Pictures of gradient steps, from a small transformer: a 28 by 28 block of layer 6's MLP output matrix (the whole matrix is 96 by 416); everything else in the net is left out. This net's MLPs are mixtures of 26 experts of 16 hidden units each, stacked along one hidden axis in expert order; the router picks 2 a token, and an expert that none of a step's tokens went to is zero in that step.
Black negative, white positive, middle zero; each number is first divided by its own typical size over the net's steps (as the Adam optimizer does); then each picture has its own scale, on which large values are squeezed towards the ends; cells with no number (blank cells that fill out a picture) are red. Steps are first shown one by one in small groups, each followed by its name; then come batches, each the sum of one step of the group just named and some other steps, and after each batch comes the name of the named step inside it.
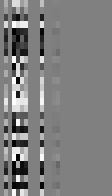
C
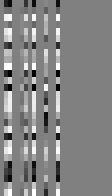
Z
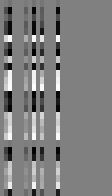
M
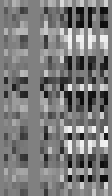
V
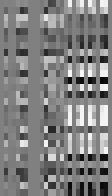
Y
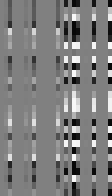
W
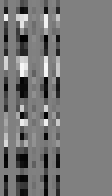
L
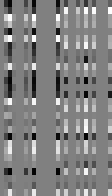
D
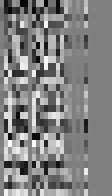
Z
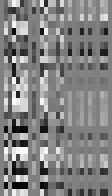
C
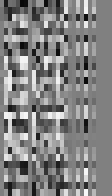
M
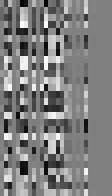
M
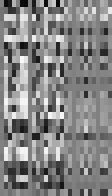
D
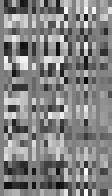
D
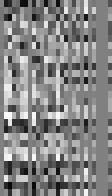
W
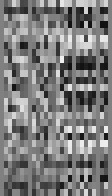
V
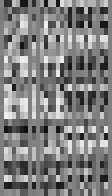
V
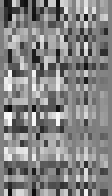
M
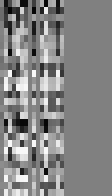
M
